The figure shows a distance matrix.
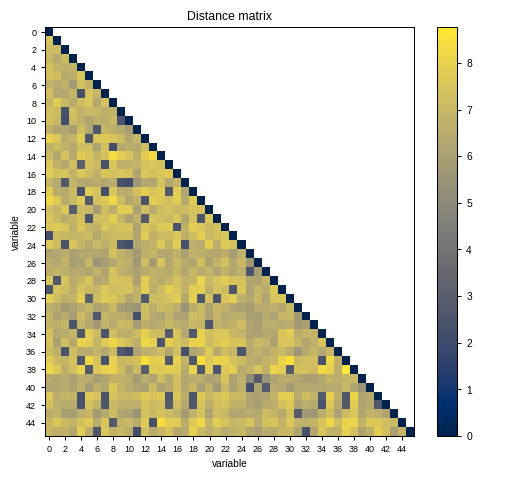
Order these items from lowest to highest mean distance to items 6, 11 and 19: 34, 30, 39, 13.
30, 39, 13, 34
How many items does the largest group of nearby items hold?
8
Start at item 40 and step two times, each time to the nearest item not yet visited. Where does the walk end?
27
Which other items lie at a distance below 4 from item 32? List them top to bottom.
6, 11, 45
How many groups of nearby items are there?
13
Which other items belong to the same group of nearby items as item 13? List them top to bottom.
8, 44
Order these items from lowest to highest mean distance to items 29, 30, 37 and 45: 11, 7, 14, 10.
11, 7, 10, 14
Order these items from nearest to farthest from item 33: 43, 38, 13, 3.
3, 43, 13, 38
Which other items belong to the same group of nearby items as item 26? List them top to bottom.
39
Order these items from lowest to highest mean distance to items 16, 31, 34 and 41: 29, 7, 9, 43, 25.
7, 43, 25, 9, 29
